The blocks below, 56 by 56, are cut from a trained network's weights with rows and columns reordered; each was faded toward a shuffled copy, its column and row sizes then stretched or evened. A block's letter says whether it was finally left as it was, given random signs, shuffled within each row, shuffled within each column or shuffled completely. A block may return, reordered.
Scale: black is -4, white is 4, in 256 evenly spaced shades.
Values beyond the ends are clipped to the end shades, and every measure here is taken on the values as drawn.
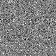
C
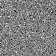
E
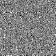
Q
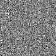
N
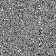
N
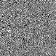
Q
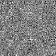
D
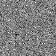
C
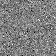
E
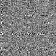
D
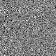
Q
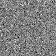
E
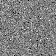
E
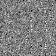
N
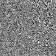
N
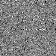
C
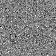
C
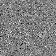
C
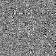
Q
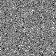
N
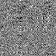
D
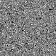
C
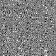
D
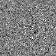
Q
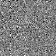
Q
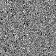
N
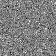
E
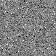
E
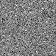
E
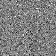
E
